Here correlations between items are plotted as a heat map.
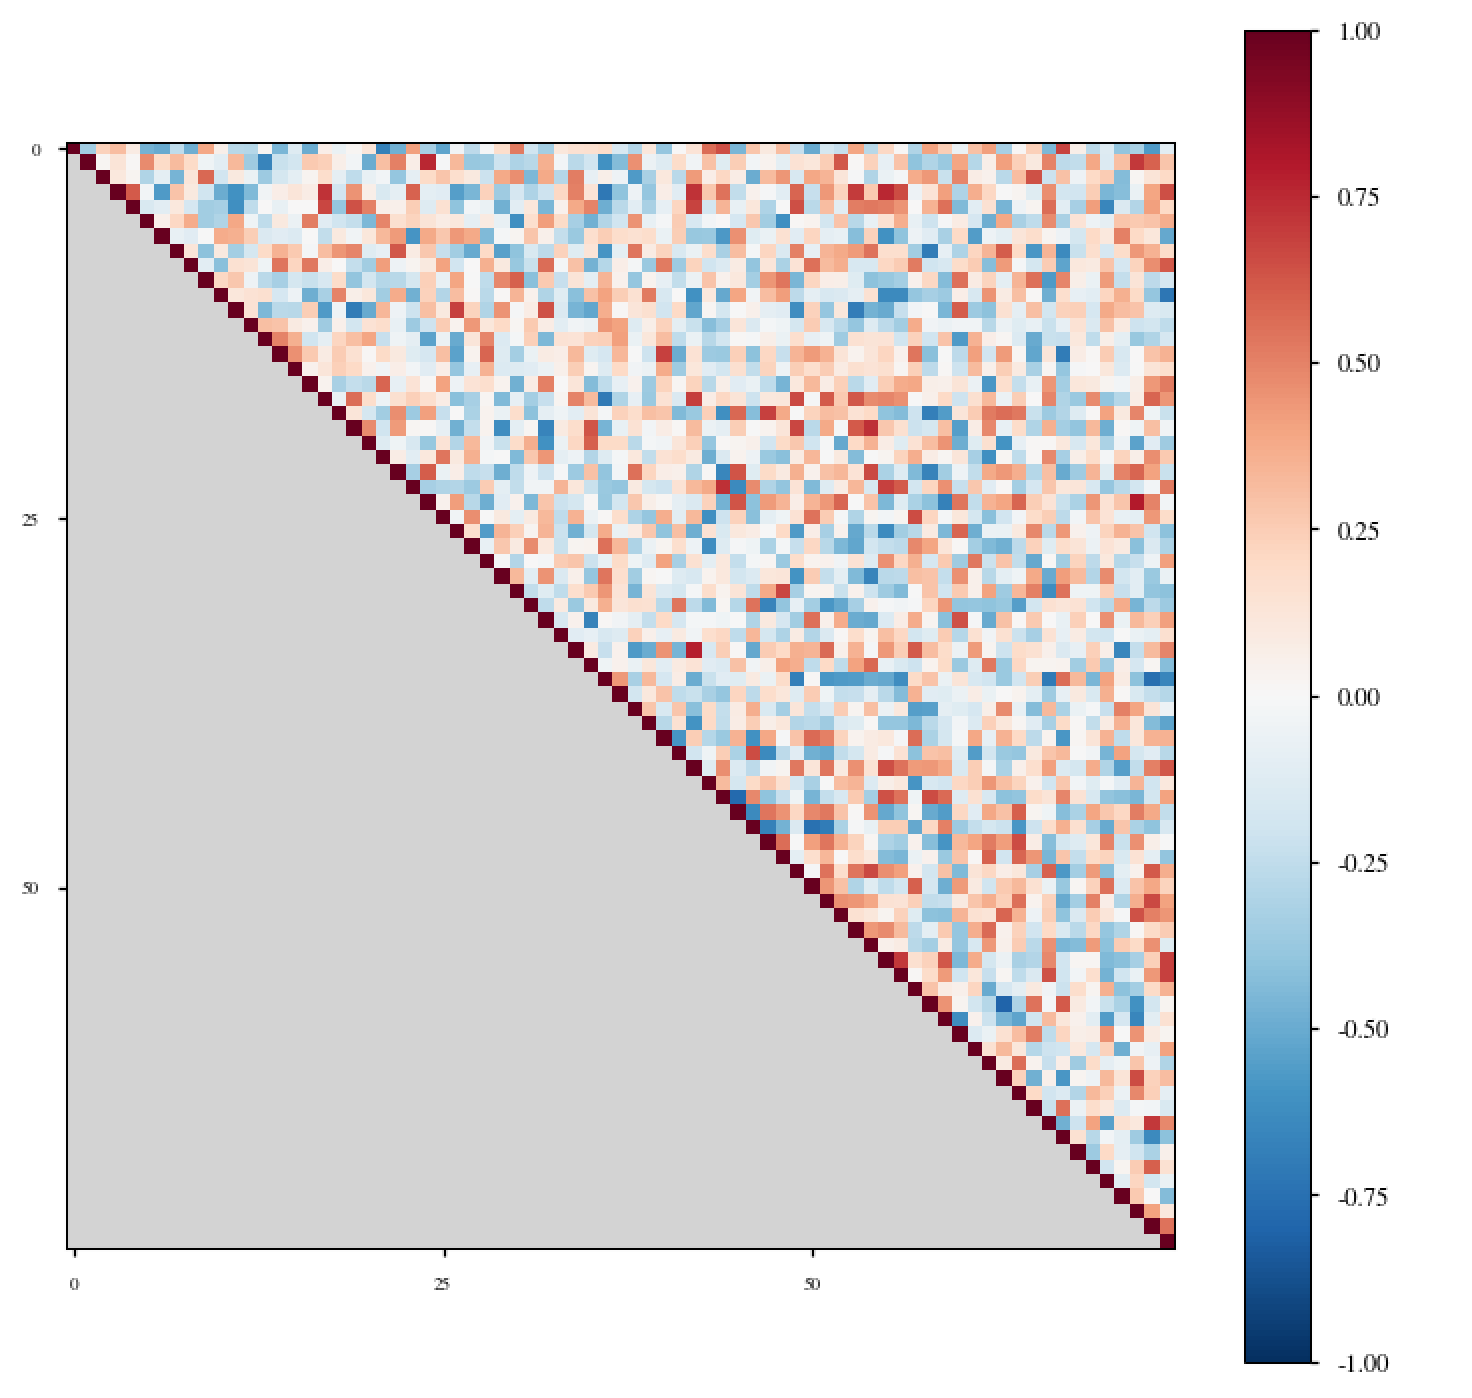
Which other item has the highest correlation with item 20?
35
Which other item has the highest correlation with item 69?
73
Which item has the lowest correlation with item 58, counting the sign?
63
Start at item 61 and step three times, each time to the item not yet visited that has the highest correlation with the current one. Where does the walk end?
40
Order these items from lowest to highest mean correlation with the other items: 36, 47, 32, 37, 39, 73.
36, 39, 37, 32, 47, 73
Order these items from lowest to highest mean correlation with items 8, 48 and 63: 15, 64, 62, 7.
62, 15, 7, 64
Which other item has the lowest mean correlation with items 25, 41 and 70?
53
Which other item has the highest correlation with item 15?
14
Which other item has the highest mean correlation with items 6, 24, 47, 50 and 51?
45
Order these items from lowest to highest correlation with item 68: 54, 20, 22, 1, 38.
54, 22, 1, 20, 38
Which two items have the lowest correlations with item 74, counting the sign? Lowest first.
10, 36
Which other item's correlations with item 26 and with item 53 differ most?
11
